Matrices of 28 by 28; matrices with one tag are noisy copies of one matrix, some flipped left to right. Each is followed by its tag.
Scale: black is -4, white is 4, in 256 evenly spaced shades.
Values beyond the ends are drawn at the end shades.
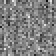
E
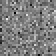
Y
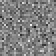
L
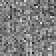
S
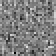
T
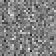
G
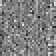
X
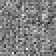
G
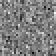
T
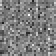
X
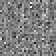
G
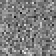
L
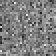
Y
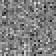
S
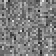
E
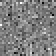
S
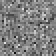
G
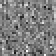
T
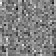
X
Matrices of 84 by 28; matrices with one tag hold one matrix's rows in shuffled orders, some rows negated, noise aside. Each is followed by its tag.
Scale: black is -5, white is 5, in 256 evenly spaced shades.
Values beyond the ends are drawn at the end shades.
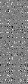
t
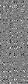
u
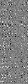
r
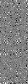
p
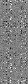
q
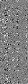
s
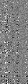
s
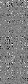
t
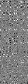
u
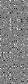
u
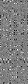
u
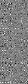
r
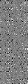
t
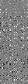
u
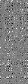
t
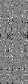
t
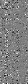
s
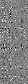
r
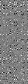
u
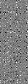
p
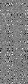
t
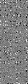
p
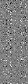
q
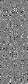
u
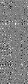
r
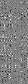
r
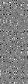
u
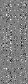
q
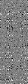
t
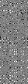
u
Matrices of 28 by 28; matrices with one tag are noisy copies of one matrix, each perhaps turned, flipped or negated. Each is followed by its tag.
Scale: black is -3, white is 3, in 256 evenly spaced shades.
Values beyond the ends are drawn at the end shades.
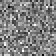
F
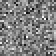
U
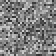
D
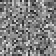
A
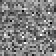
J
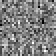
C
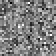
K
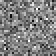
F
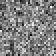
A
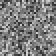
A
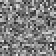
K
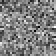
A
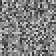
C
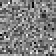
C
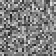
F
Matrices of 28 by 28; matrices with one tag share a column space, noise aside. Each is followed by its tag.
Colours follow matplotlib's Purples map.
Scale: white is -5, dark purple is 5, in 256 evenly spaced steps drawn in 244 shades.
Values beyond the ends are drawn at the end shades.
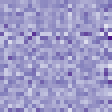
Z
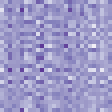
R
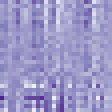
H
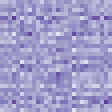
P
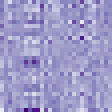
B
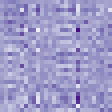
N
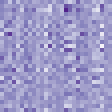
R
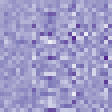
Z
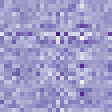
Z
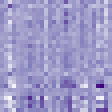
H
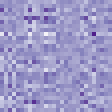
P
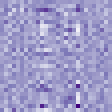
N
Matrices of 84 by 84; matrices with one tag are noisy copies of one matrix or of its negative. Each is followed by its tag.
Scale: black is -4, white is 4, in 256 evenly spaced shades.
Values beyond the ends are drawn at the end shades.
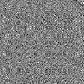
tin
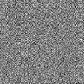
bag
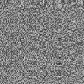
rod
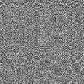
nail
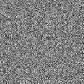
tin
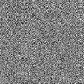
bag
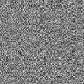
rod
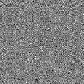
nail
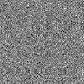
tin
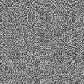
nail
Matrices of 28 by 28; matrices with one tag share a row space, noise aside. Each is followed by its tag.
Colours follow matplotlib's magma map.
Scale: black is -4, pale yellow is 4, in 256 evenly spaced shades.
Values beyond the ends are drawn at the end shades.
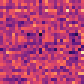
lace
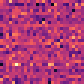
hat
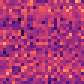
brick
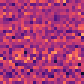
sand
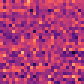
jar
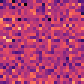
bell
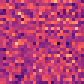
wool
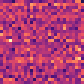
sand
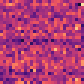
sand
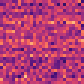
sand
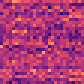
hat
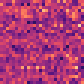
lace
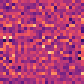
bell
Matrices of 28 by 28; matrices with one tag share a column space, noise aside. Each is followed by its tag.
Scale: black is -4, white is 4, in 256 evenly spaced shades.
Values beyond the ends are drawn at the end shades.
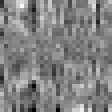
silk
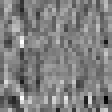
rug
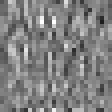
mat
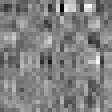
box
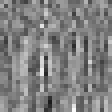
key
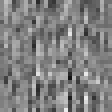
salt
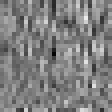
mat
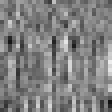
key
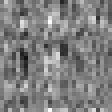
mat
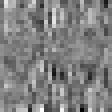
silk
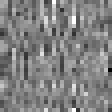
mat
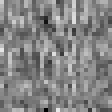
mat
